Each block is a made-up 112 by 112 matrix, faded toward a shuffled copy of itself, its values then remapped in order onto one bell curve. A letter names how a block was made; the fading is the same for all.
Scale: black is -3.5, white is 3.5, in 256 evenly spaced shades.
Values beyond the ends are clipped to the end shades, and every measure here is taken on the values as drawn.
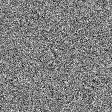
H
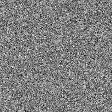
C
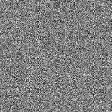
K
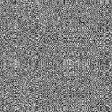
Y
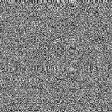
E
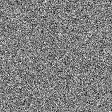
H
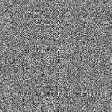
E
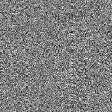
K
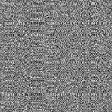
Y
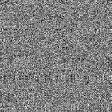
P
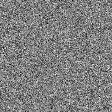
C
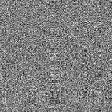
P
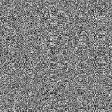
E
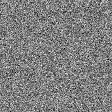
H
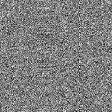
K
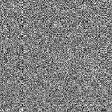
E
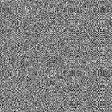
Y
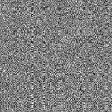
Y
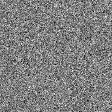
C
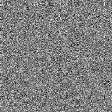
K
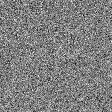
H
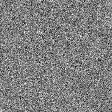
C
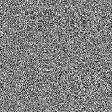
P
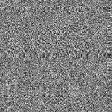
P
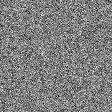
C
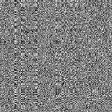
Y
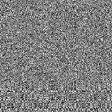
E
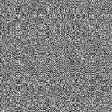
Y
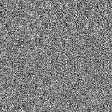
K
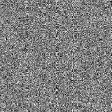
K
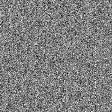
C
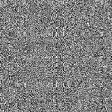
K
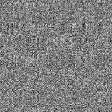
P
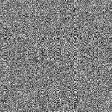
E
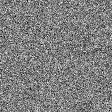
H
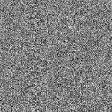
K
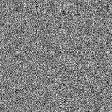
P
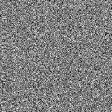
K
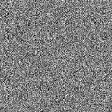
K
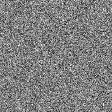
C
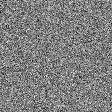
H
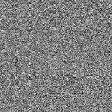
K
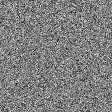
H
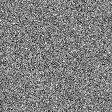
H
